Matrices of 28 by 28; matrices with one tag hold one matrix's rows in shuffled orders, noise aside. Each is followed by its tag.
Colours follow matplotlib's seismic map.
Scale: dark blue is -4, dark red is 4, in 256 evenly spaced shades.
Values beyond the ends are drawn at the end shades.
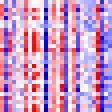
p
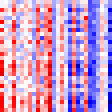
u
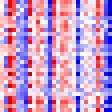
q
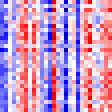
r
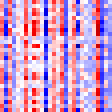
p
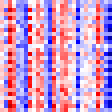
q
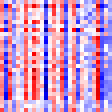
p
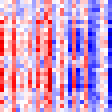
u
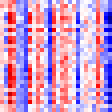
q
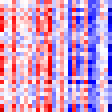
u
